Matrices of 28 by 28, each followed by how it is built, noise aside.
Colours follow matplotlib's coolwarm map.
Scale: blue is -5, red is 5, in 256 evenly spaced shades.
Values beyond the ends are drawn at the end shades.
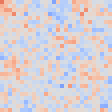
smooth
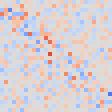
banded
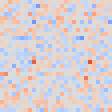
repeating columns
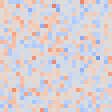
repeating rows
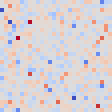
sparse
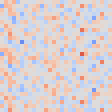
repeating rows
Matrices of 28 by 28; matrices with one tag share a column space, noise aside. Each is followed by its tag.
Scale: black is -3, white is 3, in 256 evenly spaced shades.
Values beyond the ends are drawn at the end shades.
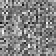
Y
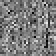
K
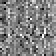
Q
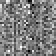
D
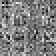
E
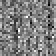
K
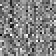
Q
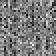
K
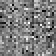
K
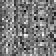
Q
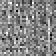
E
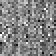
Q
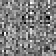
Y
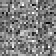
Y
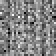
Y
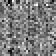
D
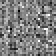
Q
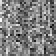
Q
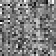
D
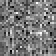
Y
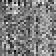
D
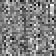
D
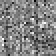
K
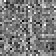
D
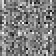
Y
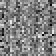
Q
